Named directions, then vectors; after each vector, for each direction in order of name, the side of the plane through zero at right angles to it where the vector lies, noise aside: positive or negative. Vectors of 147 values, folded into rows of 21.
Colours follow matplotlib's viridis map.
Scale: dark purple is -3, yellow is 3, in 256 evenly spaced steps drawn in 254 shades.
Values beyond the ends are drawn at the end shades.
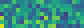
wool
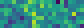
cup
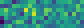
positive, negative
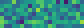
positive, positive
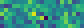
positive, negative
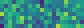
negative, negative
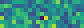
negative, positive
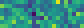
negative, positive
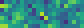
negative, positive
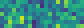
negative, negative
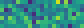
negative, positive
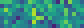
positive, negative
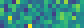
negative, negative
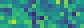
negative, positive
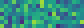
positive, positive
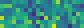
negative, positive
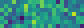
positive, positive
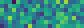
negative, negative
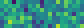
negative, negative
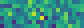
positive, negative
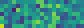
positive, positive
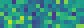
negative, negative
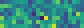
negative, positive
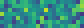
positive, negative
